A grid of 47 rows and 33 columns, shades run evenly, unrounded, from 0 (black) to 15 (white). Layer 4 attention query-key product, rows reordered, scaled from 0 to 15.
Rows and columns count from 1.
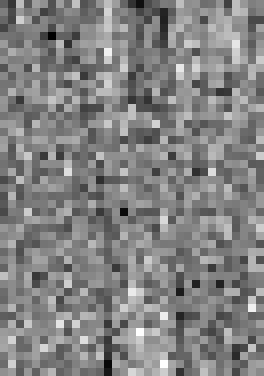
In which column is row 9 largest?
23
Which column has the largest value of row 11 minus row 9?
14
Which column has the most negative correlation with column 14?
21
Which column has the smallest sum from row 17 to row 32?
13
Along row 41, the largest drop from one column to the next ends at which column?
9
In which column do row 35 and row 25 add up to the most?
2
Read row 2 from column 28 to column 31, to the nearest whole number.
10 7 11 11
